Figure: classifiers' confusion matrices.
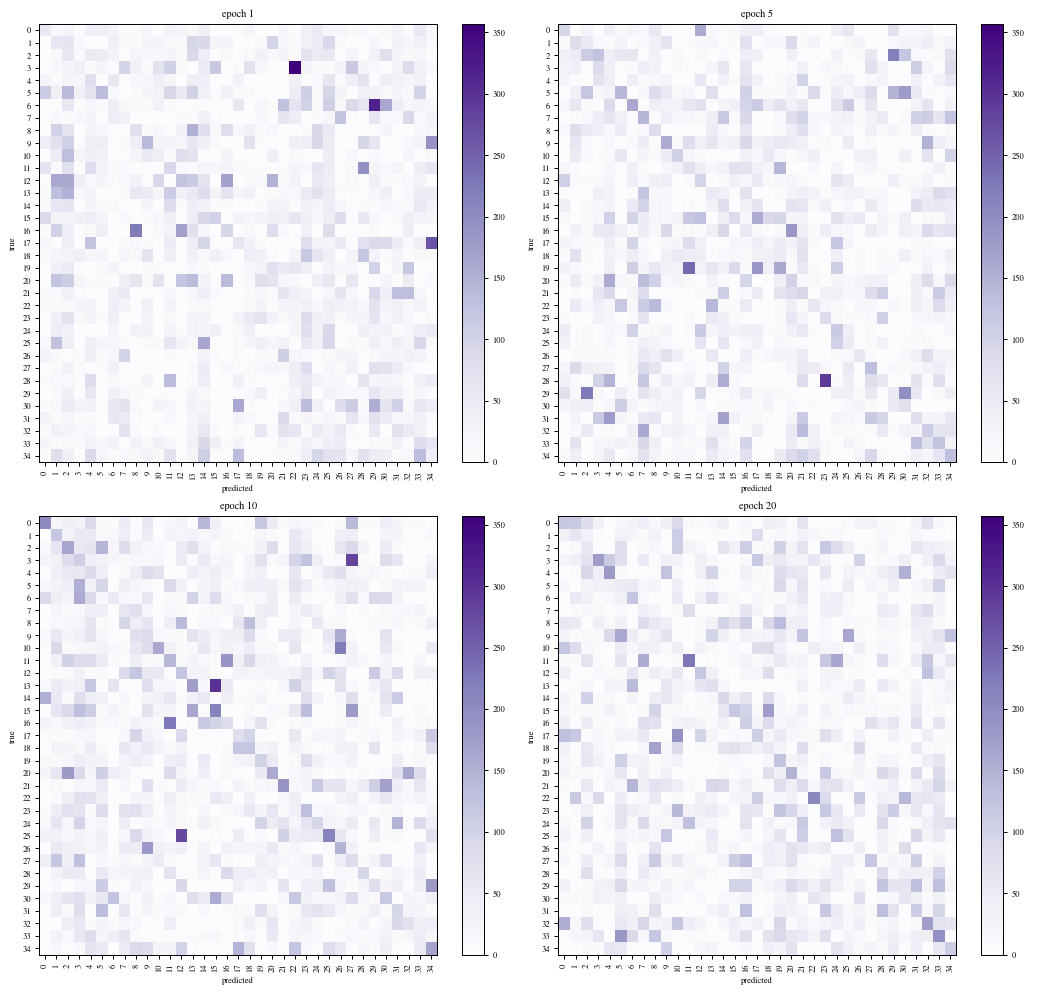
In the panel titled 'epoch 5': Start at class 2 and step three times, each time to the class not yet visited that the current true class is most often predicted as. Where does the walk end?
5
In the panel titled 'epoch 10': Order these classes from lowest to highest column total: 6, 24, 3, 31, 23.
6, 24, 31, 23, 3
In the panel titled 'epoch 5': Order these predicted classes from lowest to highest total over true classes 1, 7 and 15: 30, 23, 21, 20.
23, 30, 21, 20
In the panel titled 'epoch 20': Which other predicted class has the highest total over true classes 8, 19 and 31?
16
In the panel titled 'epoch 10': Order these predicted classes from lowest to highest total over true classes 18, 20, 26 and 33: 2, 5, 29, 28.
28, 29, 5, 2
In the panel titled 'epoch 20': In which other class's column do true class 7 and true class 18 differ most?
8
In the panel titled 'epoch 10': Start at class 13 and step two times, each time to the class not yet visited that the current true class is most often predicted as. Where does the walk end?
27
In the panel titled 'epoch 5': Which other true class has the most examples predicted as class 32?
9
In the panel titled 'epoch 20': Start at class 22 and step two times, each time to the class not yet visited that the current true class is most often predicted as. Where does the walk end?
26
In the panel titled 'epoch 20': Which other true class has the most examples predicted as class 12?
17
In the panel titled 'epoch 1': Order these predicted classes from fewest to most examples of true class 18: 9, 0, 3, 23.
0, 3, 9, 23
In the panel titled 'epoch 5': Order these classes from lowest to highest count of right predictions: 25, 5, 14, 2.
25, 14, 2, 5
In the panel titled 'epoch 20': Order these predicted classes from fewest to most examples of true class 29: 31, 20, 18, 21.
18, 21, 20, 31
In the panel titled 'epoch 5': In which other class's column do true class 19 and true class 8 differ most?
11
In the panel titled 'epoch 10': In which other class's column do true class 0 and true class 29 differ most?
34
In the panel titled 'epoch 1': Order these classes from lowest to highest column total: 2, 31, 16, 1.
16, 31, 1, 2
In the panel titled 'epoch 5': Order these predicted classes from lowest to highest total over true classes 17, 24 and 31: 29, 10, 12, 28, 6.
29, 10, 28, 12, 6
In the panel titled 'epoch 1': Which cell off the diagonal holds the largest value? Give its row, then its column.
3, 22
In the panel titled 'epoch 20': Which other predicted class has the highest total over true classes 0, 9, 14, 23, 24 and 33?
5
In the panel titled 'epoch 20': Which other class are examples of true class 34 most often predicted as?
9
